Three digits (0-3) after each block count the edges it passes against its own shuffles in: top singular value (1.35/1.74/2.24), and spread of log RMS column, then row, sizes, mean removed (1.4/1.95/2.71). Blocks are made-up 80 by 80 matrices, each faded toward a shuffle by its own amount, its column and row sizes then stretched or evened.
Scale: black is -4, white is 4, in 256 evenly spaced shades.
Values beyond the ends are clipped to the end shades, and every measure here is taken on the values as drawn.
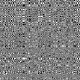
3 2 3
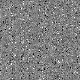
0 2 0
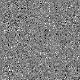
1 2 1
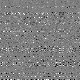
2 0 3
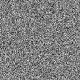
2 0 0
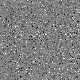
1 0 1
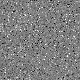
0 0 0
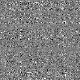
0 2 3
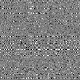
3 0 3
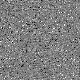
1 0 1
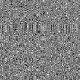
3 2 0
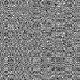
3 1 0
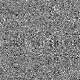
2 1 1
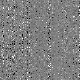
0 3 0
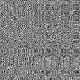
3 0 0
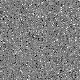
1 1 0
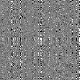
3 3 1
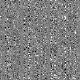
1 3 1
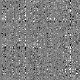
2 3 1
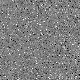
1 0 0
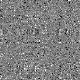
2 1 2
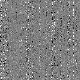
0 3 0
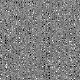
1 3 1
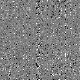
0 3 1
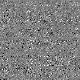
1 1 2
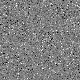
0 0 0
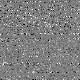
0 0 3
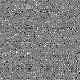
2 0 0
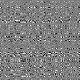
3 1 3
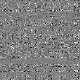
1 2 3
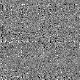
1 2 2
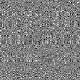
3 0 2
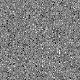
1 2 0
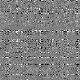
3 2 3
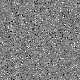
1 0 0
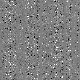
0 3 0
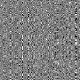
3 3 0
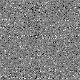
0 0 2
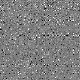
2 1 2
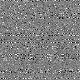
2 0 3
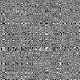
3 2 3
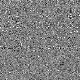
1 1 2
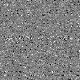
1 0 2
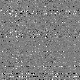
1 1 3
